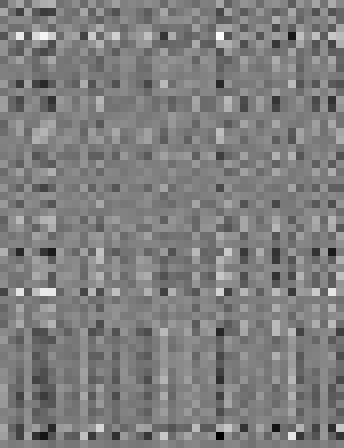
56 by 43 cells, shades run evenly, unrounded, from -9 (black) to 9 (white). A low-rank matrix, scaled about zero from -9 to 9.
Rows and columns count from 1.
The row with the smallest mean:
55
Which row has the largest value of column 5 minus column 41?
5
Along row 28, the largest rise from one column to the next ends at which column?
42
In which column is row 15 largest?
22
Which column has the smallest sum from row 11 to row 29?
28
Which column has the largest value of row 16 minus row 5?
37
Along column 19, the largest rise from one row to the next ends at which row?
56
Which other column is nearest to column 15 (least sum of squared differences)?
12
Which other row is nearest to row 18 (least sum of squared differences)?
30
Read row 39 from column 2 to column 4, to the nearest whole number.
0 3 -1
